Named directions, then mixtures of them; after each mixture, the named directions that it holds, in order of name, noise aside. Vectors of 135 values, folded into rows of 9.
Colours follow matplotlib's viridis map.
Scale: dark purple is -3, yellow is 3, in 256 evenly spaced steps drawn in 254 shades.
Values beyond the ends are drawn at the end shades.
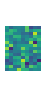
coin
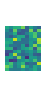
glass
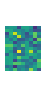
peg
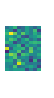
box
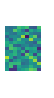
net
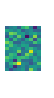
box, net, peg.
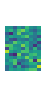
box, glass, peg.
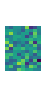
box, coin, net.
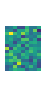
box, glass.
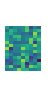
coin.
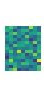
coin, net, peg.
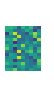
glass, net, peg.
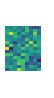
box, coin.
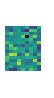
box, net.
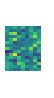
box, glass.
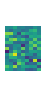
box, glass, peg.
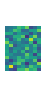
coin, net.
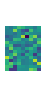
glass, net.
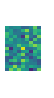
coin, net, peg.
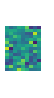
coin.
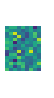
box, glass, peg.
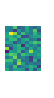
box.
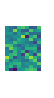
net.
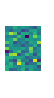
box, glass, net.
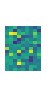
box, peg.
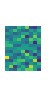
coin, net.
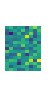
box, coin, net.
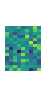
coin, net, peg.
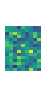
peg.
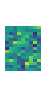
box, coin, glass.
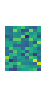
glass, net.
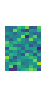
net.
